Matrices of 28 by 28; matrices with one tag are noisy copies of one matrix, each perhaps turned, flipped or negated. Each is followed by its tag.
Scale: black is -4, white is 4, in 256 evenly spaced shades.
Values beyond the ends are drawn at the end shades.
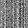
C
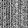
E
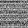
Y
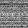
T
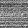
T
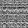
C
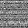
Y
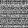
Y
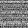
Y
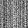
T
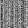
Y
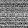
T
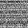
Y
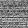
E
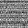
Y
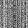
T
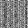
Y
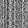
C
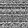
C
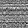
C
